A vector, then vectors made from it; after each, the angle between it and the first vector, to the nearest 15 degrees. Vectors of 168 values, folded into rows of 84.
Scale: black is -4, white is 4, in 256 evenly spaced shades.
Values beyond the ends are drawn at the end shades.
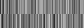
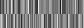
90 degrees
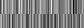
75 degrees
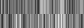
45 degrees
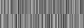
150 degrees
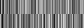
15 degrees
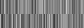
30 degrees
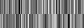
90 degrees
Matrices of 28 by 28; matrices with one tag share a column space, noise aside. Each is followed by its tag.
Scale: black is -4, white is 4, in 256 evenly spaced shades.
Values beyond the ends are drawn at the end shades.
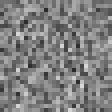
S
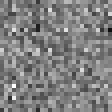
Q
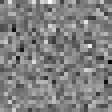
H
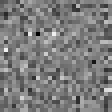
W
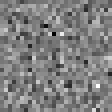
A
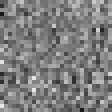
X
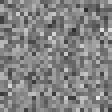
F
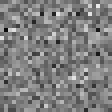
F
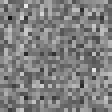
F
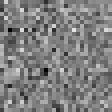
Q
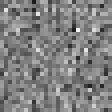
Q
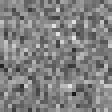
S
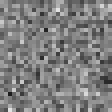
X
